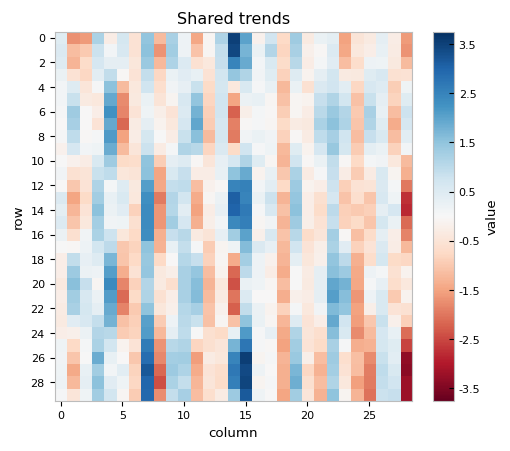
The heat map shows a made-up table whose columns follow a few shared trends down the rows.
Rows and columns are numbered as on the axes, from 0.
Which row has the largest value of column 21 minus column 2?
0
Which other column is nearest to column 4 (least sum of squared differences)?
22
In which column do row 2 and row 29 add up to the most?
15
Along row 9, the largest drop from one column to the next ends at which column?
5
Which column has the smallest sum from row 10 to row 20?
28
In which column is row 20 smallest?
14
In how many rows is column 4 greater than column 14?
15
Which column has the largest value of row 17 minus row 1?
23
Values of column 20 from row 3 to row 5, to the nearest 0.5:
0 -0.5 0
